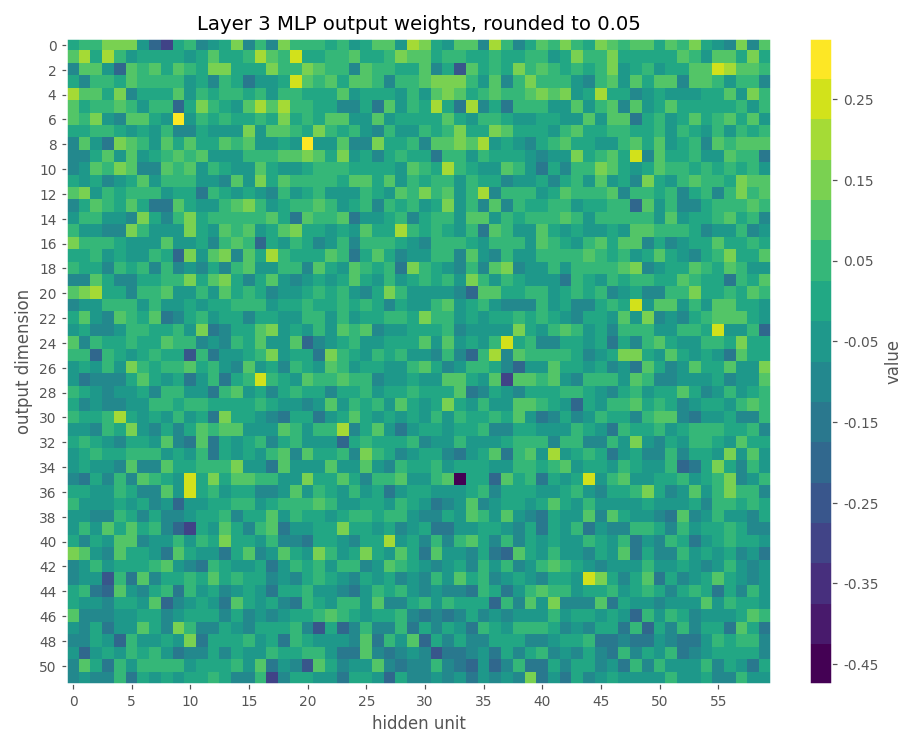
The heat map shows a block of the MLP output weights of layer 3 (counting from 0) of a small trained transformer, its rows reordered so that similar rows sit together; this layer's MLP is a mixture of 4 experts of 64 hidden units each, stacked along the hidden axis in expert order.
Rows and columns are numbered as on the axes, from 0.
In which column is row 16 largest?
0
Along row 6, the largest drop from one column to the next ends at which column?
10
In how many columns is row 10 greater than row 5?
27
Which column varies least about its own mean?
54
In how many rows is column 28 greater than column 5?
21
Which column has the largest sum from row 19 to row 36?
55
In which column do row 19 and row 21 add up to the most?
48
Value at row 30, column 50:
0.1
